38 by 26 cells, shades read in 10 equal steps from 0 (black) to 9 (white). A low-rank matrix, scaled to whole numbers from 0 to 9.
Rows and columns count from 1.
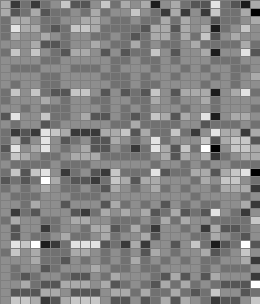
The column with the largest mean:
25
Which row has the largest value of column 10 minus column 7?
31
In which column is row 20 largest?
2
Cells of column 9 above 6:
4
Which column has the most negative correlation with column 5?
10
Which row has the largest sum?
19
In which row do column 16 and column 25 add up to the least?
1
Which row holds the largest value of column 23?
23
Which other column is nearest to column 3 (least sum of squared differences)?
8
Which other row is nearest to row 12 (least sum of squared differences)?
7
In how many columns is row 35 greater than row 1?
9
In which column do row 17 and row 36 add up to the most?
26
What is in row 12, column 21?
6
